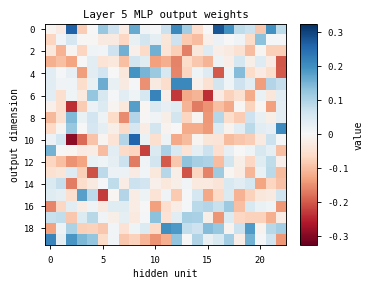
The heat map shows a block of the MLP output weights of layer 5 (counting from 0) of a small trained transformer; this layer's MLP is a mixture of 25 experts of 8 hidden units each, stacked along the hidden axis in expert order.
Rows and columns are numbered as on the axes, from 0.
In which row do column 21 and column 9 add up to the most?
0
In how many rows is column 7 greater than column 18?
8
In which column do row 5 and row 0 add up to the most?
12
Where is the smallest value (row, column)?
10, 2
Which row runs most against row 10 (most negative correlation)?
19
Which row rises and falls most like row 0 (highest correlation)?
5
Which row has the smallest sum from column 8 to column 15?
3
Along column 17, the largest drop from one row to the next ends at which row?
1
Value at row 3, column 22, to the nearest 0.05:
-0.2
